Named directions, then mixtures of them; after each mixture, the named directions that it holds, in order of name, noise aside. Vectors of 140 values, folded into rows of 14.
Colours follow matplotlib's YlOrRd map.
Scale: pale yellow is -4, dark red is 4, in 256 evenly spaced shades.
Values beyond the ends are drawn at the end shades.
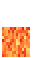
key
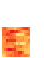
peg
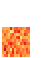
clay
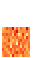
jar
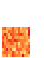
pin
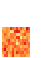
clay, jar.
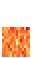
jar, key.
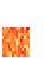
jar, key.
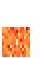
jar, key.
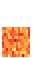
pin.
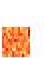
pin.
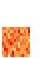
clay, pin.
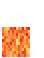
key.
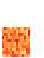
key, pin.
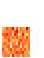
jar.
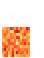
clay, jar.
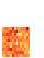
jar, peg.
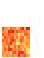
key, peg.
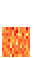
jar.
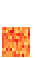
clay, pin.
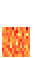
jar.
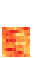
peg.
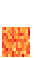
pin.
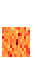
jar, key.
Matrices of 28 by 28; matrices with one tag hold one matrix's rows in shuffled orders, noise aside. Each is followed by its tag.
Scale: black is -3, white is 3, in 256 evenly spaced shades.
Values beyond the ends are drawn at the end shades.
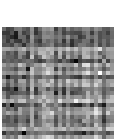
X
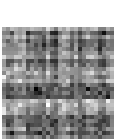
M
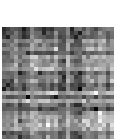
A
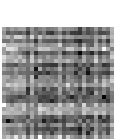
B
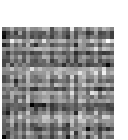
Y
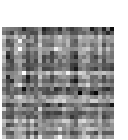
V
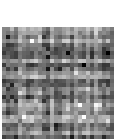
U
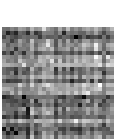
X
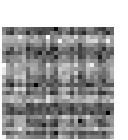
M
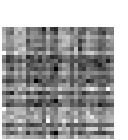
M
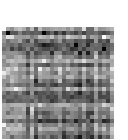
B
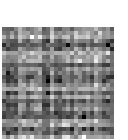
U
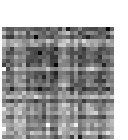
M
